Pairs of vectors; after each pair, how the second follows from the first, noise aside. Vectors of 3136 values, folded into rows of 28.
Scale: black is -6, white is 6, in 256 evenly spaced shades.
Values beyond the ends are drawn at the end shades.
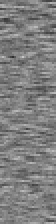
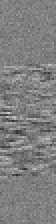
wrapped around, partly zeroed.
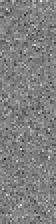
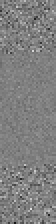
reversed, negated, partly zeroed.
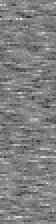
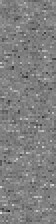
wrapped around, partly zeroed.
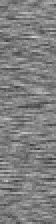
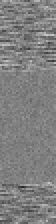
reversed, negated, partly zeroed.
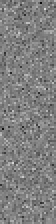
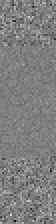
reversed, partly zeroed.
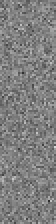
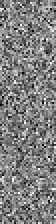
scaled up.
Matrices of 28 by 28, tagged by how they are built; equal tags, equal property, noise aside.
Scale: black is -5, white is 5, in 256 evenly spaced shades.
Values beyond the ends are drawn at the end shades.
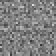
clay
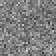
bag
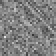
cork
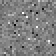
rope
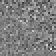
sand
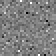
rope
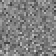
bag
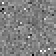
rope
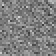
cork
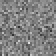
clay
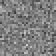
bag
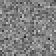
bag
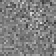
sand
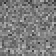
clay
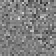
sand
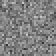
bag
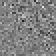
sand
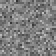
bag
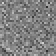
cork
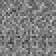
clay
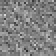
cork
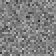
bag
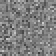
bag
